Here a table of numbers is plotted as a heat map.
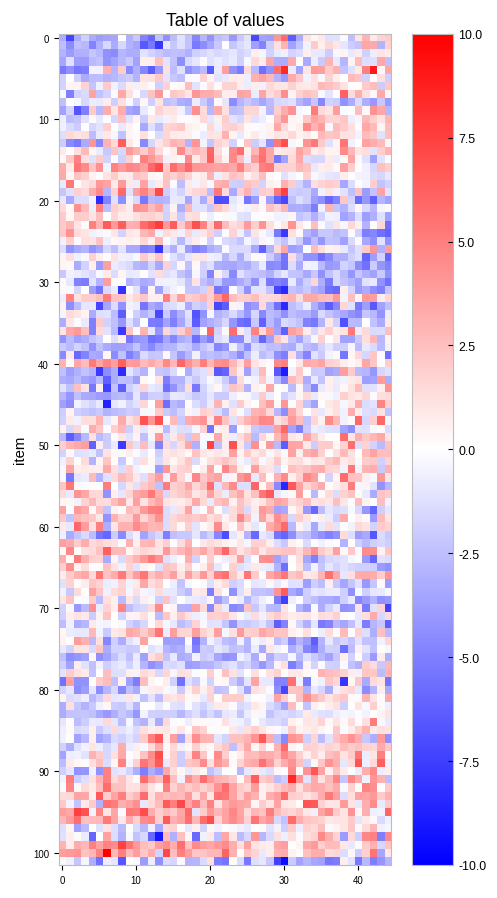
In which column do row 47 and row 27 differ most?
36
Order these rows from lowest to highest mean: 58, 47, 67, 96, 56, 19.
67, 58, 19, 56, 47, 96
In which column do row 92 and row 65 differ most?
30
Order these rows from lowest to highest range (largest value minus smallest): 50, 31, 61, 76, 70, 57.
57, 76, 61, 31, 70, 50
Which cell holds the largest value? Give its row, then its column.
100, 6
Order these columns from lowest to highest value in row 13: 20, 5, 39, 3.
5, 3, 20, 39
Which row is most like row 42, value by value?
3
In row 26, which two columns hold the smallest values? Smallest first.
13, 27
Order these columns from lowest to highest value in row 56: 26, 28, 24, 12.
26, 24, 12, 28
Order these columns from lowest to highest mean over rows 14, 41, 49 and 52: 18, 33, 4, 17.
4, 17, 18, 33
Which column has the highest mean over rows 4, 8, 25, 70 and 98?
6
